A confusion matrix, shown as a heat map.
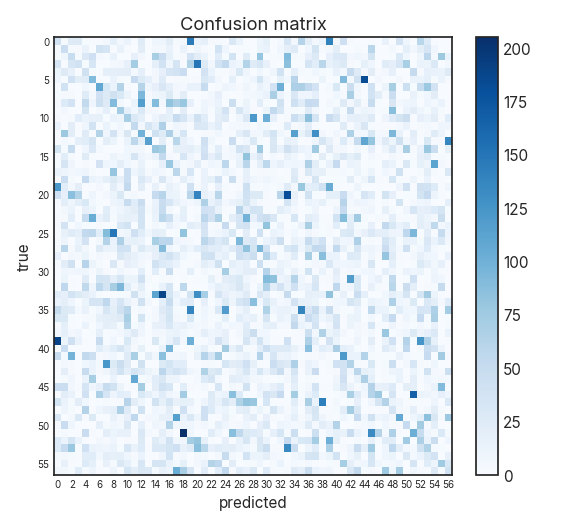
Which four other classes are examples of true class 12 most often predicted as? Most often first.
37, 34, 48, 1
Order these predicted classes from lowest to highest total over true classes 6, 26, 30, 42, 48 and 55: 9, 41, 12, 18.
18, 41, 12, 9
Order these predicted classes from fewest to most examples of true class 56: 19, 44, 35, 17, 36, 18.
44, 35, 19, 36, 18, 17
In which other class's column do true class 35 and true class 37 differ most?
19
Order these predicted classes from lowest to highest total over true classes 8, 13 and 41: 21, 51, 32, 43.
51, 32, 43, 21
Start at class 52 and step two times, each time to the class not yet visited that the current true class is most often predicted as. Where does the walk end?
0
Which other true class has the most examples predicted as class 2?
41
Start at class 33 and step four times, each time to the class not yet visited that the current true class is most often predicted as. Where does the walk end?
4
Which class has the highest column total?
15
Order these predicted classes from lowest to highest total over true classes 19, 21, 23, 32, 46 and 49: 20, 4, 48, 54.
20, 54, 48, 4
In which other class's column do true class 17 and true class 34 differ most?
28
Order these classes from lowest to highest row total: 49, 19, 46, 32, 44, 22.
44, 22, 19, 49, 32, 46
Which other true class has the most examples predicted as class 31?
7
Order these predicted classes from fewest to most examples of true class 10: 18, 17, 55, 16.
55, 16, 18, 17
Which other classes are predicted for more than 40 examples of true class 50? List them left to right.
1, 16, 40, 52
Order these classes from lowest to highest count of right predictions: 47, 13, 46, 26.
47, 46, 26, 13
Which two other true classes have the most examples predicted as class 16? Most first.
40, 8
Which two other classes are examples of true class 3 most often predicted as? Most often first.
20, 33
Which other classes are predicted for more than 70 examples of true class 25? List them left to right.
7, 8, 18, 51
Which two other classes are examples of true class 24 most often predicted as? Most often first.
30, 36
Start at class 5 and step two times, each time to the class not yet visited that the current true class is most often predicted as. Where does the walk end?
11
